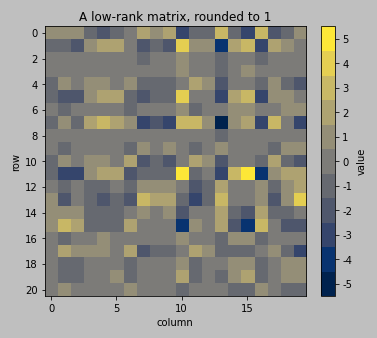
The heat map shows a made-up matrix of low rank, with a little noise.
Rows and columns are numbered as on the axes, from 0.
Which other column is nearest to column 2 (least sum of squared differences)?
0
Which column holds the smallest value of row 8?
13
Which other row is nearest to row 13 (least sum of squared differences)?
12
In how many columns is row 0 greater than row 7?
8
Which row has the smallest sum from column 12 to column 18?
15
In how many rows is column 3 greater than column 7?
8
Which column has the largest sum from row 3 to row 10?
10
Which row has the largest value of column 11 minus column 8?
7
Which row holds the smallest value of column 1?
11
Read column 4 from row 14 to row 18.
-1 -1 1 1 0
